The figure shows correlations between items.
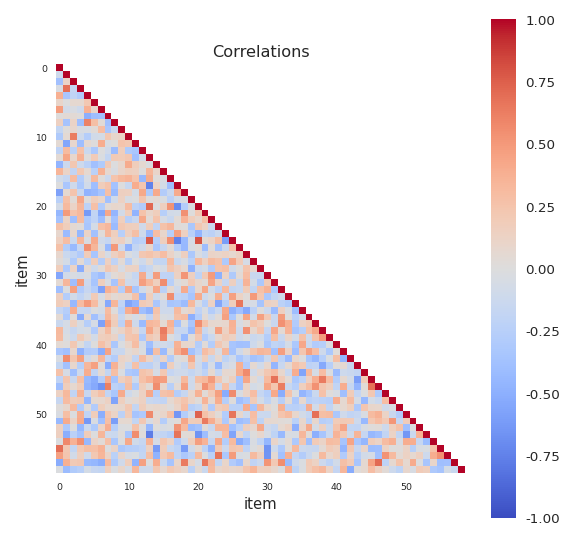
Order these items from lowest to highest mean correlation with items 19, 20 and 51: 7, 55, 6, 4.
4, 6, 55, 7
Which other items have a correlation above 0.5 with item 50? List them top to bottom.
13, 20, 25, 37
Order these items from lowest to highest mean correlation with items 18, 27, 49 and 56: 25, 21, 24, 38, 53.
53, 25, 24, 21, 38
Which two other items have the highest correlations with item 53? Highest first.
17, 11
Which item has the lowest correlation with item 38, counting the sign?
43
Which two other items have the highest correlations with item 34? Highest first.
26, 4
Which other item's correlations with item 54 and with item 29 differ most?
3
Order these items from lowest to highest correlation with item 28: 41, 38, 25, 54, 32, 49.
49, 32, 54, 38, 41, 25
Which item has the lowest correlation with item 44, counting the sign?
35
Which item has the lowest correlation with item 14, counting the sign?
55
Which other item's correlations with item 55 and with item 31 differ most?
45
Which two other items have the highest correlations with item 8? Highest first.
4, 26
